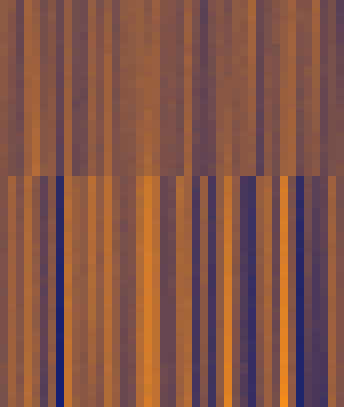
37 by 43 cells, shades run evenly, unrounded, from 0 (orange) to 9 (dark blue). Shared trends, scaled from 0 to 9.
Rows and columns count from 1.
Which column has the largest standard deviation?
32
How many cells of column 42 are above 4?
16
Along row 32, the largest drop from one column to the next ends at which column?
9
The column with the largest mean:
8
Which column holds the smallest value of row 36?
36
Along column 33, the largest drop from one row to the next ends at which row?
17
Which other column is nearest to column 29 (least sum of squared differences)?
19
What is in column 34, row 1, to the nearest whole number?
5
